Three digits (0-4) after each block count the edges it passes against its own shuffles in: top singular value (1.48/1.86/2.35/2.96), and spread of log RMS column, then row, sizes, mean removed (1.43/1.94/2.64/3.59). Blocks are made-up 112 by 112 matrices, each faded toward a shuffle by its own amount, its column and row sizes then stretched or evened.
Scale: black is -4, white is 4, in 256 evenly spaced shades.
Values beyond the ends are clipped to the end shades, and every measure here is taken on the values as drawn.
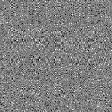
3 1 1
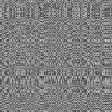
4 2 2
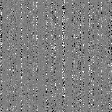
2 4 1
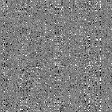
2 3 1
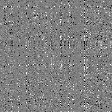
2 3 2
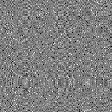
4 1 0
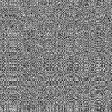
4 2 2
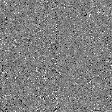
1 2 1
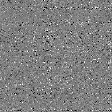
2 1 2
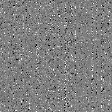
0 3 0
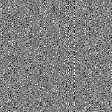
3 3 0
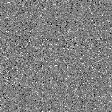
1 1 1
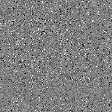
1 2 2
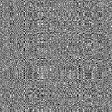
4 3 2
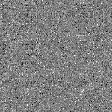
2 1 0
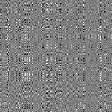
4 4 3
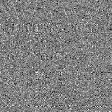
2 1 2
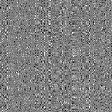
4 3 1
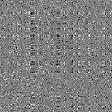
4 2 2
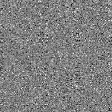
2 1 1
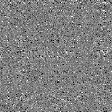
2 1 2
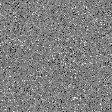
0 1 0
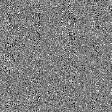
1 3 1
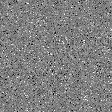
1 0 0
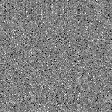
2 0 0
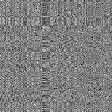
4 1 0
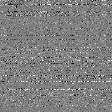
2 0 4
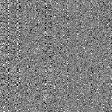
3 3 0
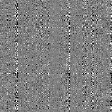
3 4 2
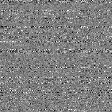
2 0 4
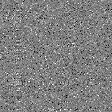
2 0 1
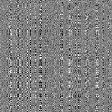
4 4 2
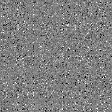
2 2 2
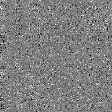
2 2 1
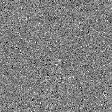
1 1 0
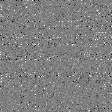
1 1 3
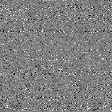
2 0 3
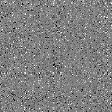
2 2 1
